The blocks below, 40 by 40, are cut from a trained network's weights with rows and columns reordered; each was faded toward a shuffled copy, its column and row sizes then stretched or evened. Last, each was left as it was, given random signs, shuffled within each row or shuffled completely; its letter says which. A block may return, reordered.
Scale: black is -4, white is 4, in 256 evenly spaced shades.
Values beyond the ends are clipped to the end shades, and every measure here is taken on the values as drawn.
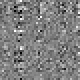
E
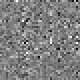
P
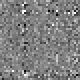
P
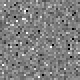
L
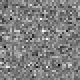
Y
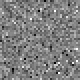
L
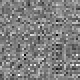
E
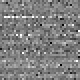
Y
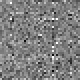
P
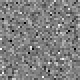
L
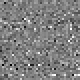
Y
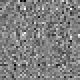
E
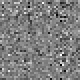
P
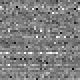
Y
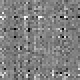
E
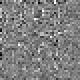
E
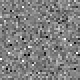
L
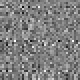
E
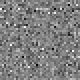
Y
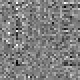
E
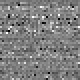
Y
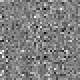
E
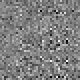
E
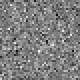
L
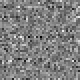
Y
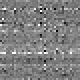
E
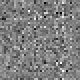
P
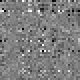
P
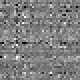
E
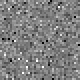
L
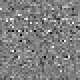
Y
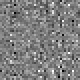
E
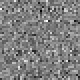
Y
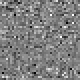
Y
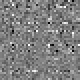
P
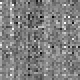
E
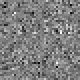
P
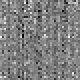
E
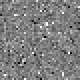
L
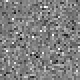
L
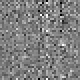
P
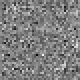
P
